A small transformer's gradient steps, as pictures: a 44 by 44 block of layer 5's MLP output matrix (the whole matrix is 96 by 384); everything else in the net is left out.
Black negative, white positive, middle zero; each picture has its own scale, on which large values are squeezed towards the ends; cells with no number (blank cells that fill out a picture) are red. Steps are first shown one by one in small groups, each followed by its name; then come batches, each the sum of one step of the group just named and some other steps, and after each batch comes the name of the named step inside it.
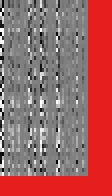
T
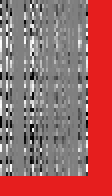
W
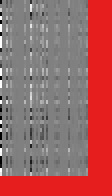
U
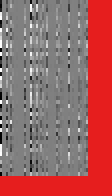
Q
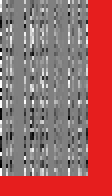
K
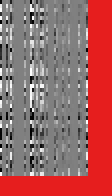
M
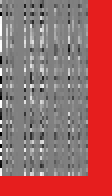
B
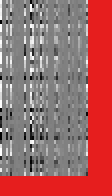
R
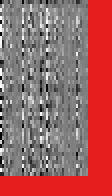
U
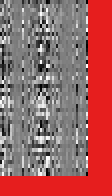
T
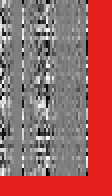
B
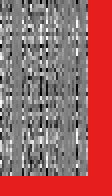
R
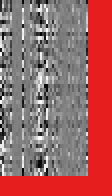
Q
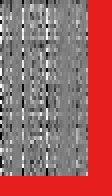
U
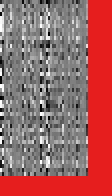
B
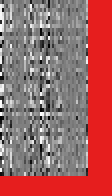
R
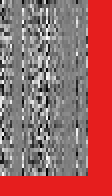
W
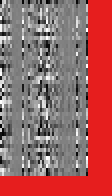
U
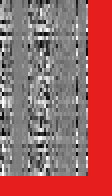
M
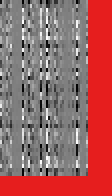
W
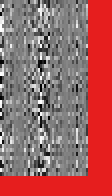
B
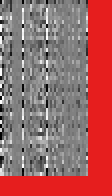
U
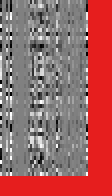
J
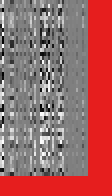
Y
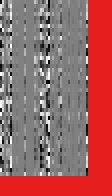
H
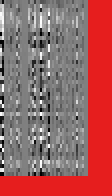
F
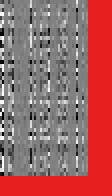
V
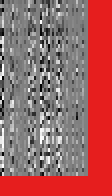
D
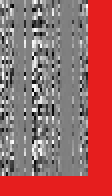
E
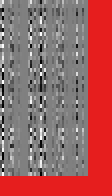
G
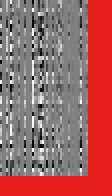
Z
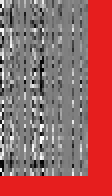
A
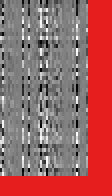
D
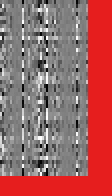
A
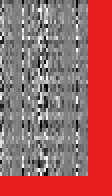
Y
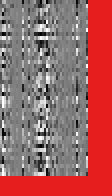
E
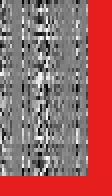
H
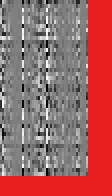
Y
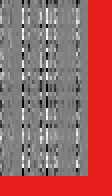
A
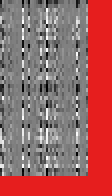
D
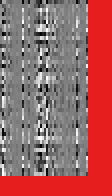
D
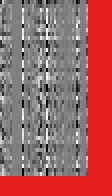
H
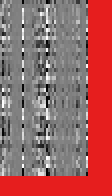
Z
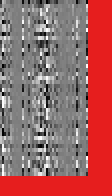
Z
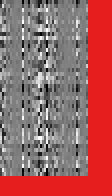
F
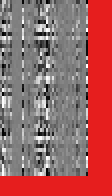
J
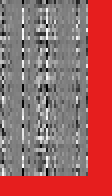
D
